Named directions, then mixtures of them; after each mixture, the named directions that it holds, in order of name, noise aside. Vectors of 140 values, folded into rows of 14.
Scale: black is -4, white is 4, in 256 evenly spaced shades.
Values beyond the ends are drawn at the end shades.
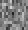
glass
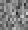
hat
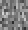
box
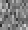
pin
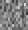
hat, pin.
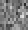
glass, hat.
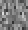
box, glass.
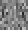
box, glass, pin.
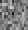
glass.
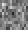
glass.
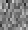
hat, pin.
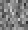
hat.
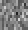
box, hat.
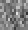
hat.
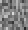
box, glass.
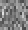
box, glass, pin.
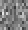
box, glass, pin.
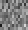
hat, pin.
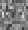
box, glass.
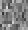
box, glass, pin.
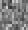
glass, pin.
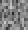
box, glass.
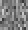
box, pin.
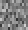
pin.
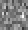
box, glass, hat.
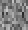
box, glass.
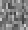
glass, hat, pin.
